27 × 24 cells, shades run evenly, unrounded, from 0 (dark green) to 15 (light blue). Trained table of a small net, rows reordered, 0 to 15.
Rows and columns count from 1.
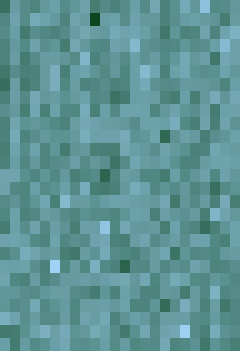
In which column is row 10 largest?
18
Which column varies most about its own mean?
10
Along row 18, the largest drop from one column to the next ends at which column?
12
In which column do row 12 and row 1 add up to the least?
1
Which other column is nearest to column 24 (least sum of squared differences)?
2
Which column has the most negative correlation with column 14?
3
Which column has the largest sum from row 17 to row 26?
11
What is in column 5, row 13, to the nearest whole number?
7
